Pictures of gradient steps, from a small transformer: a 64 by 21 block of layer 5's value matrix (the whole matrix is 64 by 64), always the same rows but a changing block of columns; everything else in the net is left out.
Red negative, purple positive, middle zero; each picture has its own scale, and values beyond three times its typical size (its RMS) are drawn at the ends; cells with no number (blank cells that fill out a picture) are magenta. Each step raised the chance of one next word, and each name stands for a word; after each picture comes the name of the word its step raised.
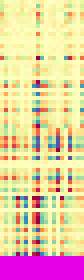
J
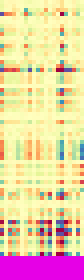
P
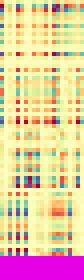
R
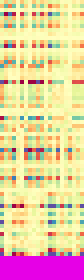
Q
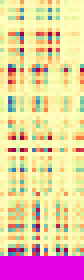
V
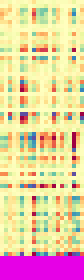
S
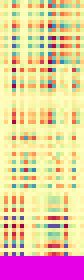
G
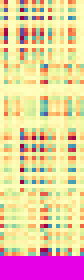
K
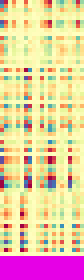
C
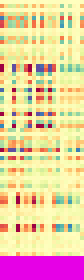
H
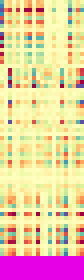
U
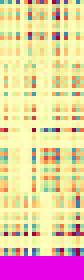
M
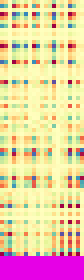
Q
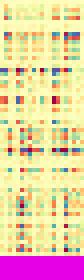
V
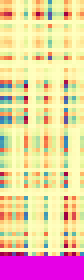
S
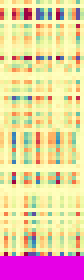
S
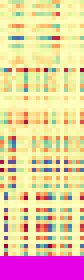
G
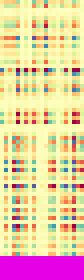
G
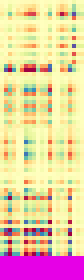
P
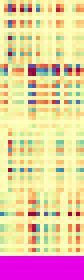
U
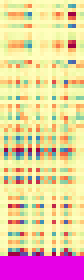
Q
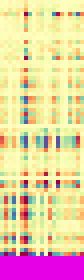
S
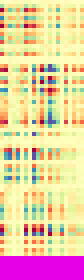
R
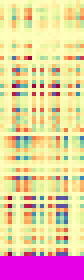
J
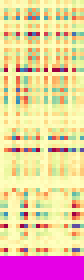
V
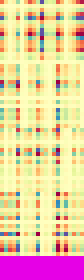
K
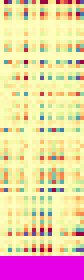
M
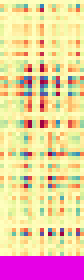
R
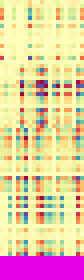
J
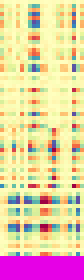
H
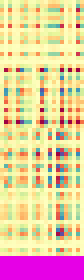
R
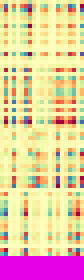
R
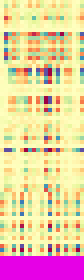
V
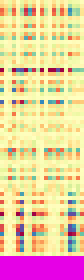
U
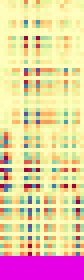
G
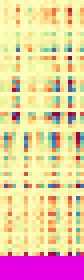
S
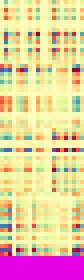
V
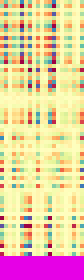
G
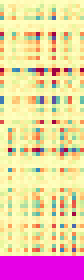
V
